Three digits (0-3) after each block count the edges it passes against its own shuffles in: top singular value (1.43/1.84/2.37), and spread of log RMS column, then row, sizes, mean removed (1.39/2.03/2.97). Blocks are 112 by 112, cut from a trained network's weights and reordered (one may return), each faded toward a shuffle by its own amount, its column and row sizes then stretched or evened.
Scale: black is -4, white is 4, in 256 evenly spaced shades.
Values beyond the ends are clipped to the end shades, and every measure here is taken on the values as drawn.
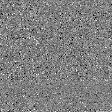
0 1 2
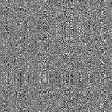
3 3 0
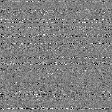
2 1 3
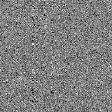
1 2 0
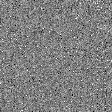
0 1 0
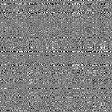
3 1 3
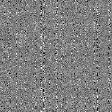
1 3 1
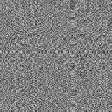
3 1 1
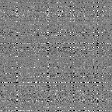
3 2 3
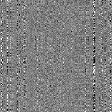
3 3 0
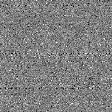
2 0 2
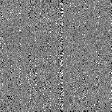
2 3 1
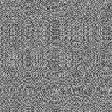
3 0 1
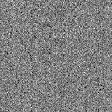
2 1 0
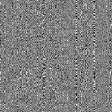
3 3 0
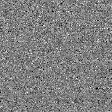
1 0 2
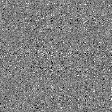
0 2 2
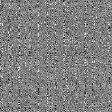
2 3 0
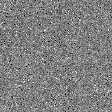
0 1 0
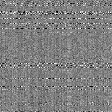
3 0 3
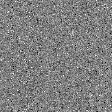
0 2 0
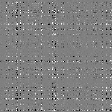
2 3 3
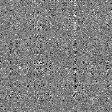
2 2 2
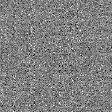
1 2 1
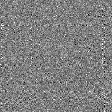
2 1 1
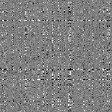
3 3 2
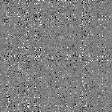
1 3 2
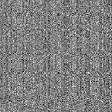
3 2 1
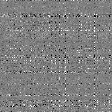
2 2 3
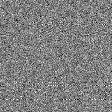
2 0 1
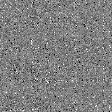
0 2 1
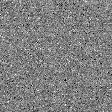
1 0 0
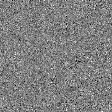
0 1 1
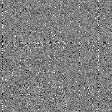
1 2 1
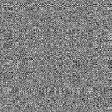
3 0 2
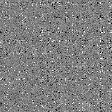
1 2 2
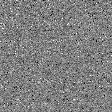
0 0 1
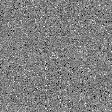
1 1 0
